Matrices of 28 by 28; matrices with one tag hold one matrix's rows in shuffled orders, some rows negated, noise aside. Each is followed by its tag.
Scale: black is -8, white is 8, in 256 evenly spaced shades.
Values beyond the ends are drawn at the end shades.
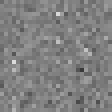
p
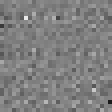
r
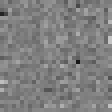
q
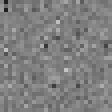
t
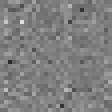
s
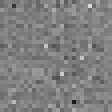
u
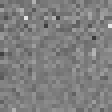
r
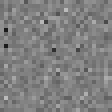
t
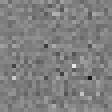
u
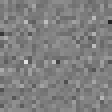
r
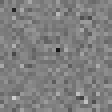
p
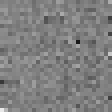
q
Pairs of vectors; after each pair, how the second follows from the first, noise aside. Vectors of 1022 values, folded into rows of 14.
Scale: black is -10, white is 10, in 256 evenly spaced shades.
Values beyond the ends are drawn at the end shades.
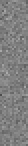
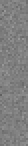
shrunk.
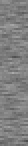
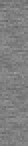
reversed, shrunk.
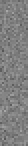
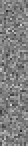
negated, scaled up.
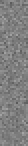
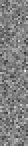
wrapped around, negated, scaled up.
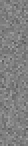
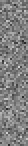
scaled up.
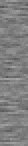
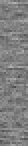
reversed.
